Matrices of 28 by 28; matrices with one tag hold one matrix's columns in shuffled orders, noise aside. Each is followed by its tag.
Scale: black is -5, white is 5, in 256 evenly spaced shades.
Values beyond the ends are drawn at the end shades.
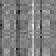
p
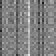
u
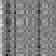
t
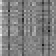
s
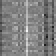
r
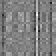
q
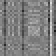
s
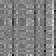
t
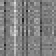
s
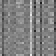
u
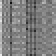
u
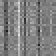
s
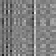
t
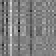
s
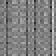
u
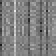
s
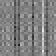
r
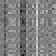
t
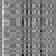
t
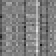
r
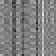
u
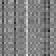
u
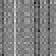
u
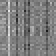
s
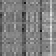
q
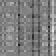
r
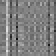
r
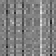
t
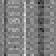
u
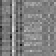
r
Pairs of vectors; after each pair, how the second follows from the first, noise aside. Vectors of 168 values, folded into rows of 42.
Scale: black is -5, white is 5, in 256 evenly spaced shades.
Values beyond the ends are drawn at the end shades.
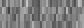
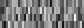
reversed, negated, scaled up.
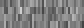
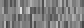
copied.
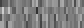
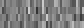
reversed, negated.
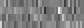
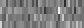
copied.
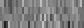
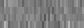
negated, shrunk.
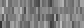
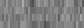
reversed, shrunk.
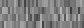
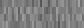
reversed, shrunk.
